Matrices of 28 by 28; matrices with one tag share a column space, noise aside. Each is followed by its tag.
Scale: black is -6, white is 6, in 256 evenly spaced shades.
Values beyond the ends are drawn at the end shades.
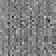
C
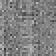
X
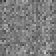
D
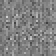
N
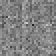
C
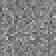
N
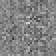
N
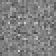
N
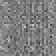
C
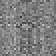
C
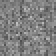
N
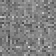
C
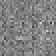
N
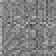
C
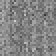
X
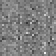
N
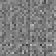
D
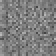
N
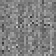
C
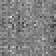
C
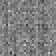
D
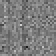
C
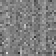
D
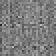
C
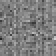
N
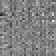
X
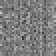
N
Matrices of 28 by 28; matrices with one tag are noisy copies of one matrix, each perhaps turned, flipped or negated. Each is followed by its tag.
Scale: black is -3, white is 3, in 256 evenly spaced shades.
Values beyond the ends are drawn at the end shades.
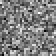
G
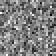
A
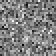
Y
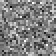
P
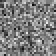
A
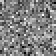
G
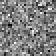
G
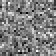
Y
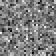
G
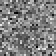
G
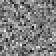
P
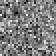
G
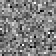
P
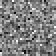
A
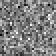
P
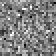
P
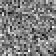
Y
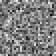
A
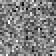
A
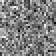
G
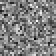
P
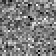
Y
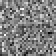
A
